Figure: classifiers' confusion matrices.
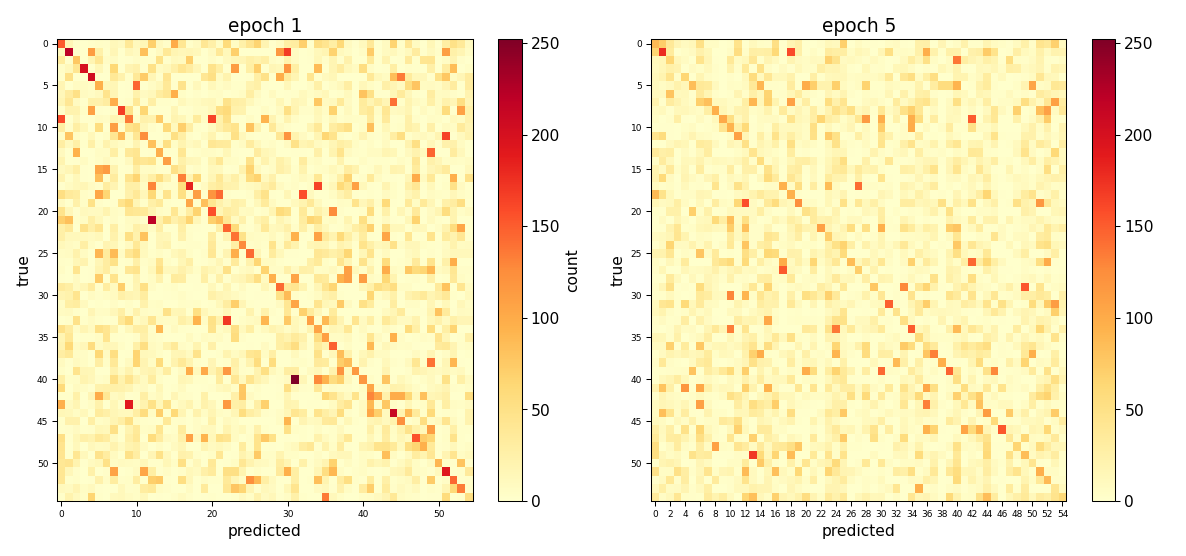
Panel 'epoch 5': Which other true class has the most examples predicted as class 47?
44
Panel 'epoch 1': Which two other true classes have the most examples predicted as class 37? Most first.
39, 28
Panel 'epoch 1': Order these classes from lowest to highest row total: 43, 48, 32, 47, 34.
32, 48, 34, 43, 47
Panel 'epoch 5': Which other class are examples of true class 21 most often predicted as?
10
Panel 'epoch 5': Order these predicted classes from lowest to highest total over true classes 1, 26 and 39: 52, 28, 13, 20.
13, 28, 20, 52
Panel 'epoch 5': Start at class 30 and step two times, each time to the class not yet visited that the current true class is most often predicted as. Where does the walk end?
34
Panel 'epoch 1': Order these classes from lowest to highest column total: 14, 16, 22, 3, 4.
3, 14, 4, 16, 22
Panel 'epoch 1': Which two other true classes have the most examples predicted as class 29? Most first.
1, 4
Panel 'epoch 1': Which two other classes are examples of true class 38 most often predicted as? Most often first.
49, 52
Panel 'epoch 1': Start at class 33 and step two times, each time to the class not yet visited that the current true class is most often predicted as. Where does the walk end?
53
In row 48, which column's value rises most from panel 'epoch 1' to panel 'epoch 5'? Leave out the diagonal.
8
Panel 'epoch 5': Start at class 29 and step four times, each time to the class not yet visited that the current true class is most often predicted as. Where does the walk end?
35
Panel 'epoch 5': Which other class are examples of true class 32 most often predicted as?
53
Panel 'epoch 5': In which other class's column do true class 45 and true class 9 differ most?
42
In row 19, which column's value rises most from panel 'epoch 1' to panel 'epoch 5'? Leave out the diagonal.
12
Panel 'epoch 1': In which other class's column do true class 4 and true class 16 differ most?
45
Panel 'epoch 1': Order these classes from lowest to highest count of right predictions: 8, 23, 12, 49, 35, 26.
49, 26, 12, 35, 23, 8
